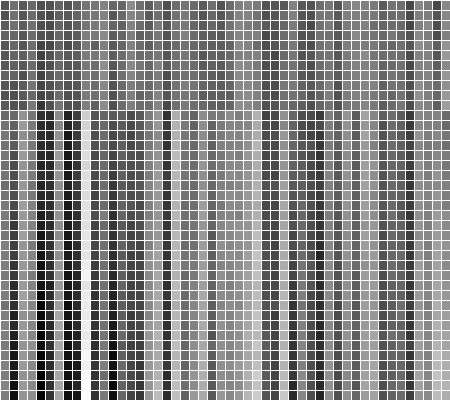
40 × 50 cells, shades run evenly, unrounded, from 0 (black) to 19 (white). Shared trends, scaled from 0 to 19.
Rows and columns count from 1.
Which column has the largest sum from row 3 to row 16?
10
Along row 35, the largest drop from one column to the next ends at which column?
11
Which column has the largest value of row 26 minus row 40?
2
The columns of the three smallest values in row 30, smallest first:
5, 8, 13
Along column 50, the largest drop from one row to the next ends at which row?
12
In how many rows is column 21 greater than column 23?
11
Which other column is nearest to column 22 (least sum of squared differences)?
4
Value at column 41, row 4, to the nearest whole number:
9
